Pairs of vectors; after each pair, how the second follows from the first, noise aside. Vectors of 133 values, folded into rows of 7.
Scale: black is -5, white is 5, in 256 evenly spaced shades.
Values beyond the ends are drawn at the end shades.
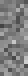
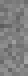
shrunk.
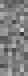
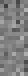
reversed, negated, partly zeroed.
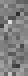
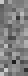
wrapped around.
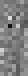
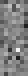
reversed, negated.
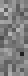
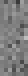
reversed, negated, partly zeroed.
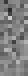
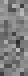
wrapped around.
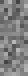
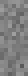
reversed, shrunk.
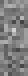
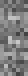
wrapped around.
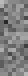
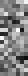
wrapped around, negated, scaled up.
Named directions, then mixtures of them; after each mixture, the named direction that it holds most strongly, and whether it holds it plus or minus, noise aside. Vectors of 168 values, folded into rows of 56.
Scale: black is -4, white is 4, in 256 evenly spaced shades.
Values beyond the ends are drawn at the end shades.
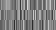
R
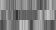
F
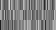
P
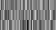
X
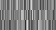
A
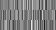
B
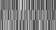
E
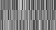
E, plus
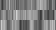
F, minus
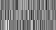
B, plus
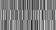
B, minus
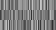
B, plus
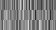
E, plus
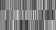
F, minus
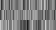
P, minus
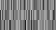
A, plus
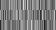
B, plus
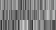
E, minus
